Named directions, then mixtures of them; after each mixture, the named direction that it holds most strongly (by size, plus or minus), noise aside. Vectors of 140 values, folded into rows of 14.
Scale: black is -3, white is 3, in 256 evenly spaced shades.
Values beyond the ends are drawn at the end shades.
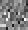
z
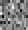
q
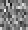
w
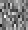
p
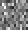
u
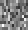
z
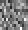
w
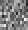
z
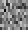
w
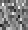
u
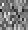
p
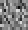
w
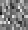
q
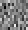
u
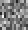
q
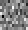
q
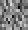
w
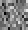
u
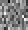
z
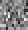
z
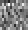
u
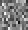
u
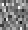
w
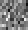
z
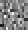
p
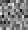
q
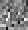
z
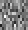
p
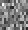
u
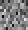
z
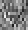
p
